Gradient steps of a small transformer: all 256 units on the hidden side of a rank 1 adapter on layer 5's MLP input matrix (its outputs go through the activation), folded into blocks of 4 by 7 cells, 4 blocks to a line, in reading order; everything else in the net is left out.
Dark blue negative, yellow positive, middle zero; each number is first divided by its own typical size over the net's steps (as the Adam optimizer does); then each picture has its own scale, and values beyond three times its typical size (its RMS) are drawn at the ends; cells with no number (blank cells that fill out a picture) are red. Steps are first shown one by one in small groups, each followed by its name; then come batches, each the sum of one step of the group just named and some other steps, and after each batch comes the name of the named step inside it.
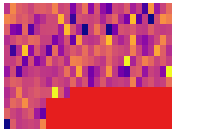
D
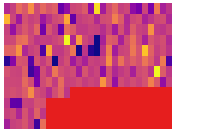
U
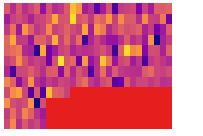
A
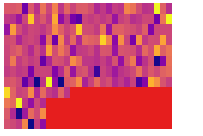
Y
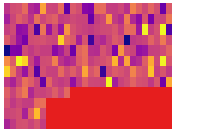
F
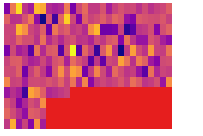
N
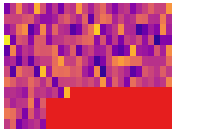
N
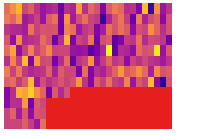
U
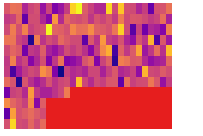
A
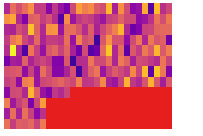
U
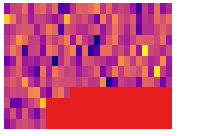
U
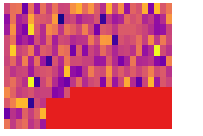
Y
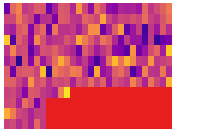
N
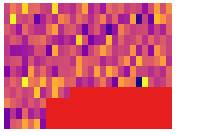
D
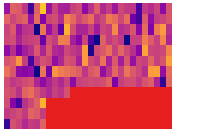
F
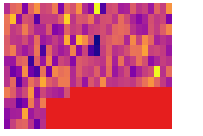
U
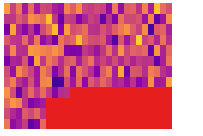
Y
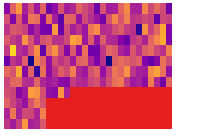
N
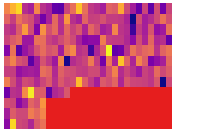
N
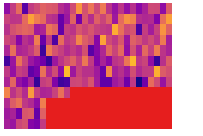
Y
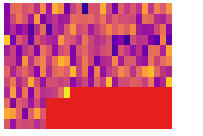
F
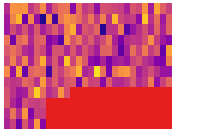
N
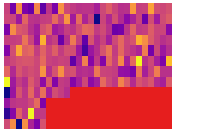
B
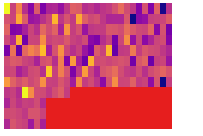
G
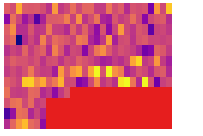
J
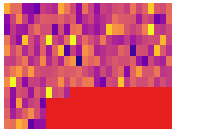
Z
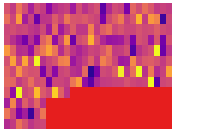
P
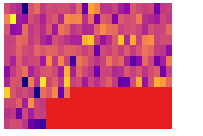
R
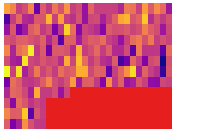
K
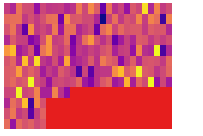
P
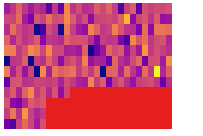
K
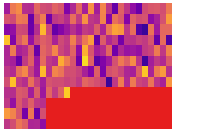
Z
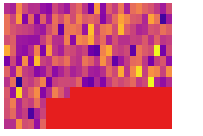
P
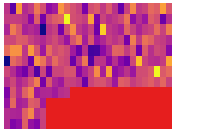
B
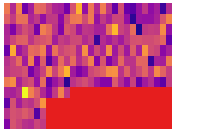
G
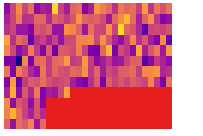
K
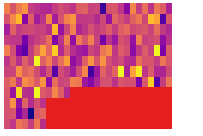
P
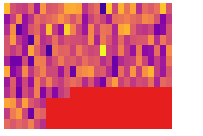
K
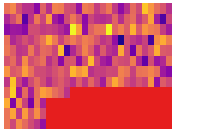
Z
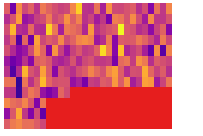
J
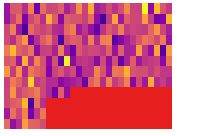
K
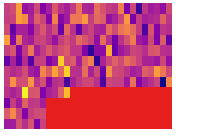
G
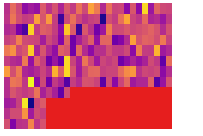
K
